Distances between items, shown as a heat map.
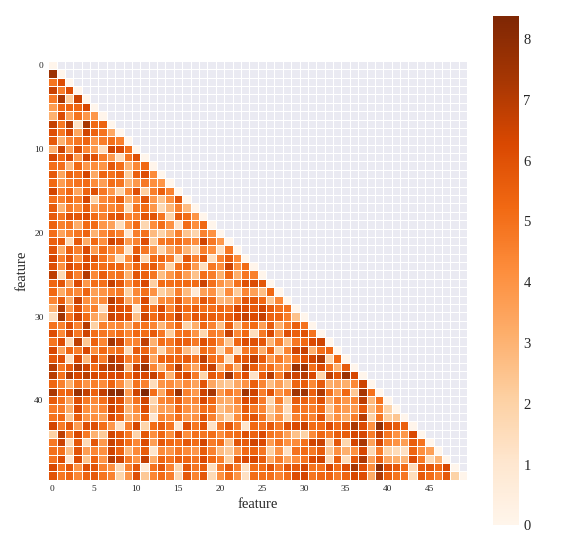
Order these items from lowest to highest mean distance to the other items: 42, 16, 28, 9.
9, 42, 28, 16
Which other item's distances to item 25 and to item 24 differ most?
37
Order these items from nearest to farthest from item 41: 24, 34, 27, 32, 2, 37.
2, 27, 34, 24, 32, 37
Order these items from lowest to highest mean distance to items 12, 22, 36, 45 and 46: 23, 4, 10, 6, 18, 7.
4, 6, 10, 23, 18, 7
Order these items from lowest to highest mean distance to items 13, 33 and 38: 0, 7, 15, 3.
15, 0, 3, 7
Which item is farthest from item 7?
39
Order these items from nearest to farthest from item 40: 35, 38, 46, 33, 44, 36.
46, 38, 33, 35, 36, 44
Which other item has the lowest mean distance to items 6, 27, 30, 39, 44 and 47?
10
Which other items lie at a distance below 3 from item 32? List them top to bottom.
14, 18, 24, 37
